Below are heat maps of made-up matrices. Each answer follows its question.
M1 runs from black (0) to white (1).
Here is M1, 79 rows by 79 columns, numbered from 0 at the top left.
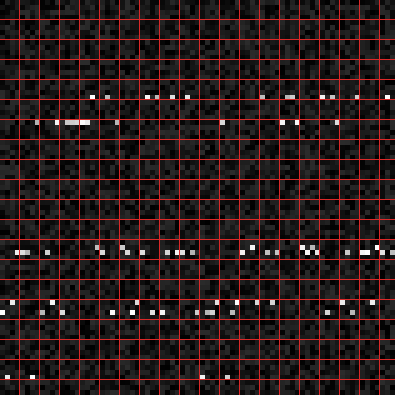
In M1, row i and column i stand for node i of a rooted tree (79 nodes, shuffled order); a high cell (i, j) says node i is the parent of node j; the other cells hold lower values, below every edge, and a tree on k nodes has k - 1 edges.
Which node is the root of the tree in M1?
49
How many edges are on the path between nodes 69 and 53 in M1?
2
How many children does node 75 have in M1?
4
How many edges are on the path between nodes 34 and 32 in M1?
4
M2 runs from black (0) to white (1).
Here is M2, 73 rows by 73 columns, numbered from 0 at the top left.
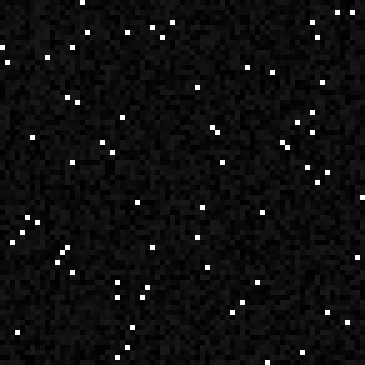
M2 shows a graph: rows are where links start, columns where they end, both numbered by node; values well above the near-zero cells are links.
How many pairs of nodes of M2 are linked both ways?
3
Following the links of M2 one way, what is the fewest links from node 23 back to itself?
3
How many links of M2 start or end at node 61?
1
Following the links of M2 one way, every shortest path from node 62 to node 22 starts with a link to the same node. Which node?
node 65
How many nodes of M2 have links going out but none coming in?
6
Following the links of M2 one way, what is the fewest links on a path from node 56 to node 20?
5
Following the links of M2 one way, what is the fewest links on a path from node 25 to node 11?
3
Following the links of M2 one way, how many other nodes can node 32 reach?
5
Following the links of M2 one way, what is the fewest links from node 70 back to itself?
4
